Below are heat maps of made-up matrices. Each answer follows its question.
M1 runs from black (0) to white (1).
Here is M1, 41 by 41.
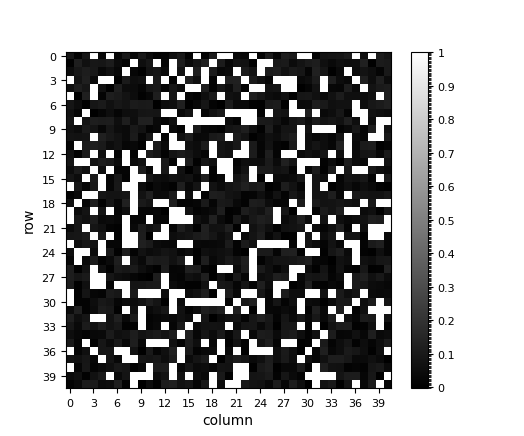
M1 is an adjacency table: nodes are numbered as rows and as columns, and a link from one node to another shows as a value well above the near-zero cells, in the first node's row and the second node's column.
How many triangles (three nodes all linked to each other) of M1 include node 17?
5
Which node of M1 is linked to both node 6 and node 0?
node 36
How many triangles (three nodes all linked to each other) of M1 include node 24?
3
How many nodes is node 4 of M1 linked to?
9
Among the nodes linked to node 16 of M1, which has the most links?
node 7
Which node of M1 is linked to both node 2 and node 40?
node 21
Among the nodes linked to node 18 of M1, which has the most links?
node 39
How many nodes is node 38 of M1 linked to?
6
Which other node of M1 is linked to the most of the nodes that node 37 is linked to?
node 23
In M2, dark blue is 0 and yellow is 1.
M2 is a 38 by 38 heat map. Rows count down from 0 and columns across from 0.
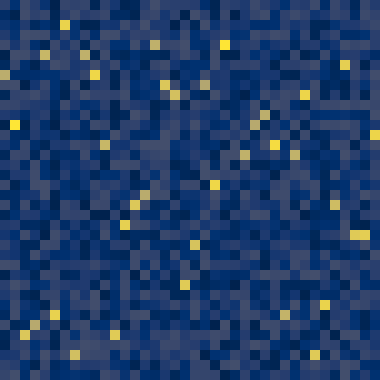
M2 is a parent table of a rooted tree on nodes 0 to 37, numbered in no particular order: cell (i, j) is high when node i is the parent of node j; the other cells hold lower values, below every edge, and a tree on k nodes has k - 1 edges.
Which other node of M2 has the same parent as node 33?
13
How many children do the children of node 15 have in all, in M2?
1
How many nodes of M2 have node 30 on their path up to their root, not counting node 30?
2
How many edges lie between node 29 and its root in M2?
6
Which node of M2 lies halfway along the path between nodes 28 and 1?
4
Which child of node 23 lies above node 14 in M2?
35
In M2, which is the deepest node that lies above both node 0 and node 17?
7
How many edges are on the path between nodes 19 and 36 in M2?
8
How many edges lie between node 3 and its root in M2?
6
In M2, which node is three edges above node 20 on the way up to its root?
31
